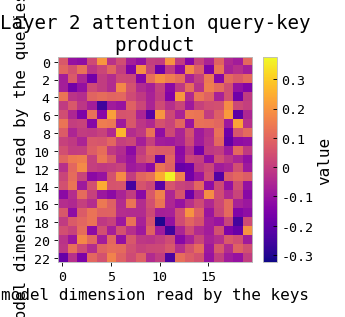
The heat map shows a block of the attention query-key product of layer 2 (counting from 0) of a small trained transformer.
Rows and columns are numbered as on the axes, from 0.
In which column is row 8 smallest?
17
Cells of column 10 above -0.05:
15
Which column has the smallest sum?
18
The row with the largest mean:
13
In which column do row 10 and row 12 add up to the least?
12
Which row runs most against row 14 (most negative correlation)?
5
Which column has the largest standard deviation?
10
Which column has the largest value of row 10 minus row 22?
11
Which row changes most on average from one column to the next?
6
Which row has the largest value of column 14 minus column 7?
14
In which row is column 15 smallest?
1
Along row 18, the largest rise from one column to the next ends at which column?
19
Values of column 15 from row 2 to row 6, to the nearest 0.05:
0.15 0.15 0.1 0.05 0
